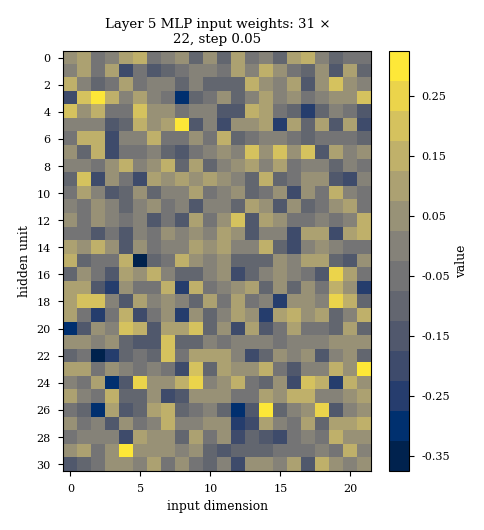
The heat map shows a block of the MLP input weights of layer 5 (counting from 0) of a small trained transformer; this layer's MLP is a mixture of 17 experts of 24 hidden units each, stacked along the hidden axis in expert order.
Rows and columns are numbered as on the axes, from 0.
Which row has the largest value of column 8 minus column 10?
5
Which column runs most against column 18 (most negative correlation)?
19
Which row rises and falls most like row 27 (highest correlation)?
16
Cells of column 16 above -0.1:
24
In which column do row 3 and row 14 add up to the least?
8
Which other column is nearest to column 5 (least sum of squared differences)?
20
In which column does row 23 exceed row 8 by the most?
21
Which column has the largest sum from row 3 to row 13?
14
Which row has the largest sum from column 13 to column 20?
7
